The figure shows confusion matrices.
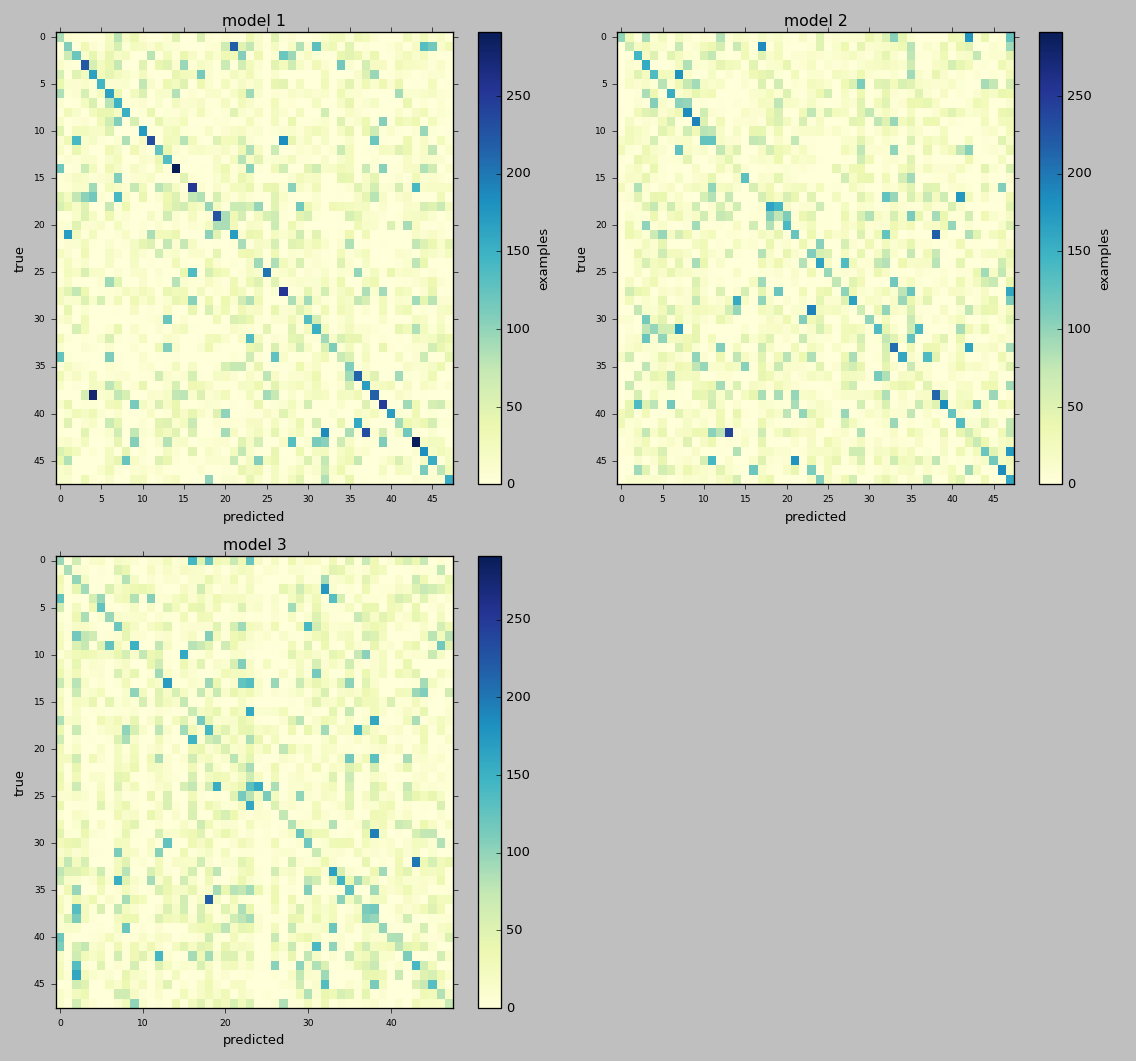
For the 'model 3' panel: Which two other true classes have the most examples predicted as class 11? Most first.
4, 34
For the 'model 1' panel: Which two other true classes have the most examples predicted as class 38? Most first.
11, 4
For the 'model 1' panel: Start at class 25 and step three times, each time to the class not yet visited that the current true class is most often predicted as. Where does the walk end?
28
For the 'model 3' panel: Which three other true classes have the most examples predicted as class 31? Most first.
41, 12, 43
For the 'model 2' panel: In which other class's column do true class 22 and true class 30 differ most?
3
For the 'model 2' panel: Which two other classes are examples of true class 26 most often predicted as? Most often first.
33, 17
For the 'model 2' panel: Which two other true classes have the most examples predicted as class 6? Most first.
39, 36
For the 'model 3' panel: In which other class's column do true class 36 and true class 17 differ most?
18
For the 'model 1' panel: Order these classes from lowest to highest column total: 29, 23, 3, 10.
10, 29, 3, 23
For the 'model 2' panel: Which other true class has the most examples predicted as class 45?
38
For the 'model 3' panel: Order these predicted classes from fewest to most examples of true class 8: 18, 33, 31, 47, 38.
33, 31, 38, 47, 18
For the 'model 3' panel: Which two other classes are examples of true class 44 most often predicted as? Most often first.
2, 32
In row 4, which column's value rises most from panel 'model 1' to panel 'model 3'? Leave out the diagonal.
33
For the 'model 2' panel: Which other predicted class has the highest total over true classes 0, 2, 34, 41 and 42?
47
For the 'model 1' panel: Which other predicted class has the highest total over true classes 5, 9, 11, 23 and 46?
27
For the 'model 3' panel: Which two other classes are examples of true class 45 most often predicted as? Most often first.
32, 38
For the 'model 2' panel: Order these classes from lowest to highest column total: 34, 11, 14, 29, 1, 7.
1, 34, 14, 11, 7, 29
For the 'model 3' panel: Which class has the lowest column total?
25
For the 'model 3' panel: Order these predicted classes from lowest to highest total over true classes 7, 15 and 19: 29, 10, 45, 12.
45, 29, 10, 12
